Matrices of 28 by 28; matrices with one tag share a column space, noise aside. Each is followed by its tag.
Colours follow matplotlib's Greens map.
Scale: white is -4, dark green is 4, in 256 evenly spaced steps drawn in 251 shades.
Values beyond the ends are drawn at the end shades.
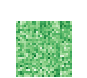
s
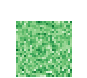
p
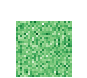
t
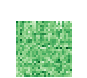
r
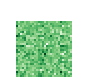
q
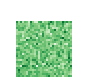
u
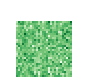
r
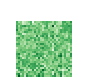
s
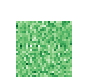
p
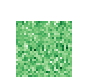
p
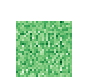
q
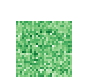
q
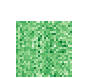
t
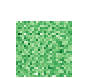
t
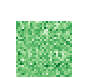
u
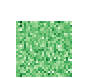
p
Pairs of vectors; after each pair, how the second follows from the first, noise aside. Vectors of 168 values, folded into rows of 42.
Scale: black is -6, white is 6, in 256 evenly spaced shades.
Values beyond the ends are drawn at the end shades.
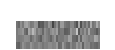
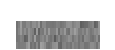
wrapped around, shrunk.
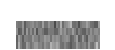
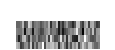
wrapped around, negated, scaled up.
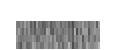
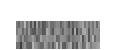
copied.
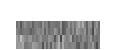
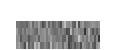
shuffled.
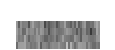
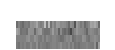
reversed, partly zeroed.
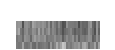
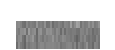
wrapped around, shrunk.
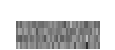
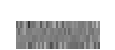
reversed, partly zeroed.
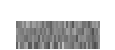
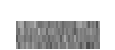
reversed, negated, partly zeroed.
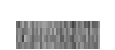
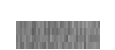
wrapped around, shrunk.
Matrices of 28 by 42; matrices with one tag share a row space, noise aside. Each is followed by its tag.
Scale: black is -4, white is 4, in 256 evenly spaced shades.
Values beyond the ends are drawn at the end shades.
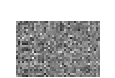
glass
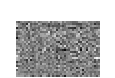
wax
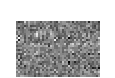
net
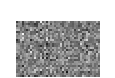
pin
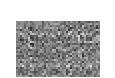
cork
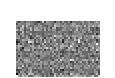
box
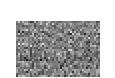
glass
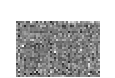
net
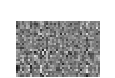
pin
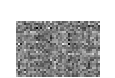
net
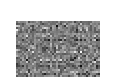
wax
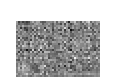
glass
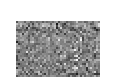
wax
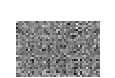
wax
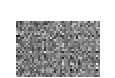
box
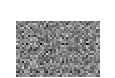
pin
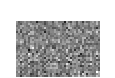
cork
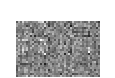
glass
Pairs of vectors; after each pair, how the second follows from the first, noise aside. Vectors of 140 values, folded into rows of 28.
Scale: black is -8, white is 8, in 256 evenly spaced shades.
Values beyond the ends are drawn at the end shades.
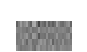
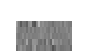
negated, partly zeroed.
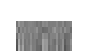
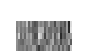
wrapped around, scaled up.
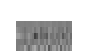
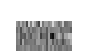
reversed, scaled up.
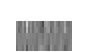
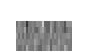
negated.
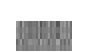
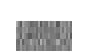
copied.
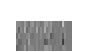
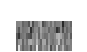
wrapped around, scaled up.
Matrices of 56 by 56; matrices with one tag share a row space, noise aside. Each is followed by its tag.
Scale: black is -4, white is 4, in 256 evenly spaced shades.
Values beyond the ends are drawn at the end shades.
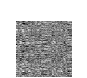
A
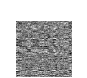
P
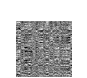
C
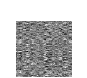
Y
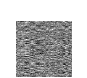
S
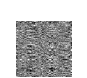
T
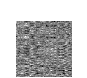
S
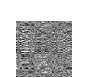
A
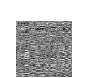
S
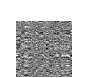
C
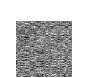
S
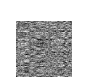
S
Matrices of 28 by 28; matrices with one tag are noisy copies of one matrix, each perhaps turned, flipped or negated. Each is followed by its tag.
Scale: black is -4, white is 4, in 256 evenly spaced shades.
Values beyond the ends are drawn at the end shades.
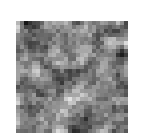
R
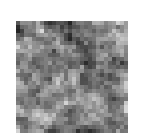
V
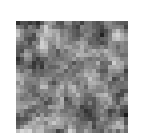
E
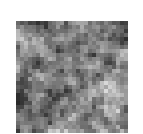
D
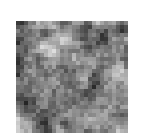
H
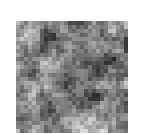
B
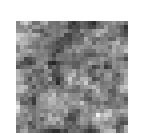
V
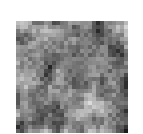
H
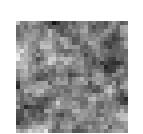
D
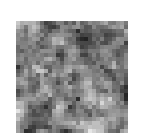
D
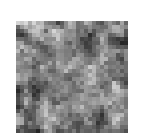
E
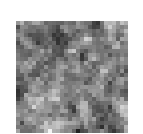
D
